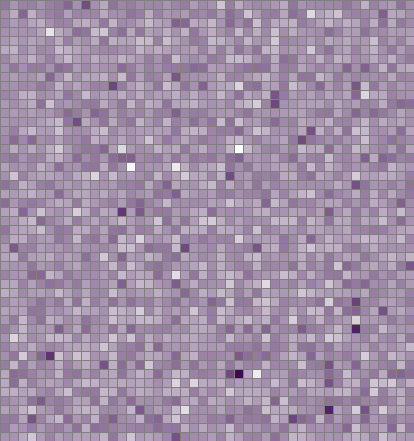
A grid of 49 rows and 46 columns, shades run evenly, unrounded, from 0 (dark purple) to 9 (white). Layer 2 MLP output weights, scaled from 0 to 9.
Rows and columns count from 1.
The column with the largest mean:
25
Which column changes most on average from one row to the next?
20
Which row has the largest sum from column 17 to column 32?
43
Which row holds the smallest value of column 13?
10
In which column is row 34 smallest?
40
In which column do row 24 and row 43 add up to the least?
37
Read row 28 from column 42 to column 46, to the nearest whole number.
6 5 5 5 5
